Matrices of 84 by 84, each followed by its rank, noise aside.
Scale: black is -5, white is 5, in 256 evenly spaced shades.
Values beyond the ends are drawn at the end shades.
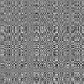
three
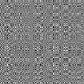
three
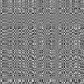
two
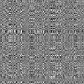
four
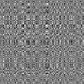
three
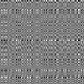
two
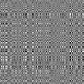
two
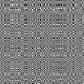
two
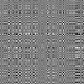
two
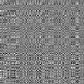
three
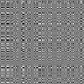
two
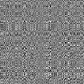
four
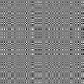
one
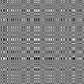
one
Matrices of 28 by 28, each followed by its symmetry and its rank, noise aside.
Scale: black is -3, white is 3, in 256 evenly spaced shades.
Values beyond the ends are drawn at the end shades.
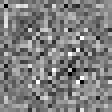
symmetric, rank six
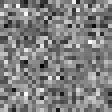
no symmetry, rank seven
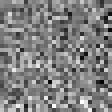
antisymmetric, rank eight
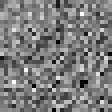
symmetric, rank eight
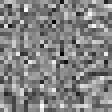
no symmetry, rank eight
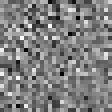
antisymmetric, rank six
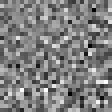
antisymmetric, rank six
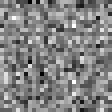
no symmetry, rank eight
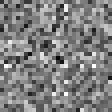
symmetric, rank six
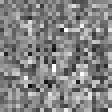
no symmetry, rank eight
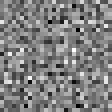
antisymmetric, rank eight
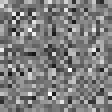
symmetric, rank six
